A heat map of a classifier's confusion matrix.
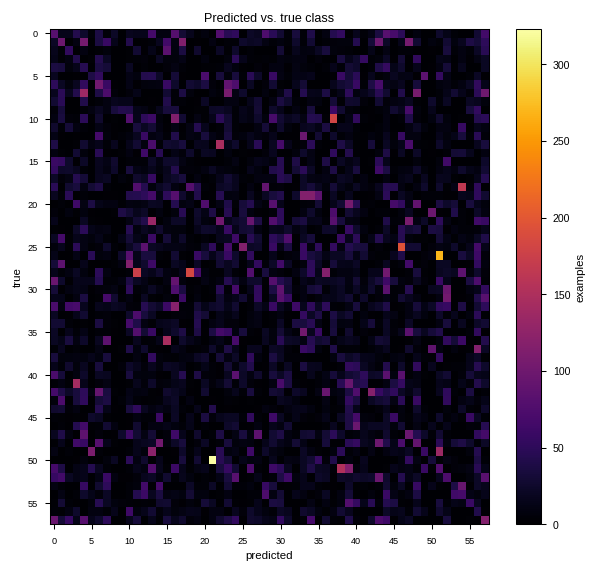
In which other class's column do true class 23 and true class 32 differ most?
16
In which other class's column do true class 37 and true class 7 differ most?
4
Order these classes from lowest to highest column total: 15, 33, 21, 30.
21, 15, 33, 30
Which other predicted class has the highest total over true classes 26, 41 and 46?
51
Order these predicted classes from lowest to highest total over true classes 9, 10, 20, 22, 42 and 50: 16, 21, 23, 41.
41, 23, 16, 21
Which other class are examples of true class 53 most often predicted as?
54
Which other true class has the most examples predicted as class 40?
46
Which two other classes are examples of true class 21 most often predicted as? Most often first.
50, 37
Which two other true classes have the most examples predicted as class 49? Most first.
5, 51
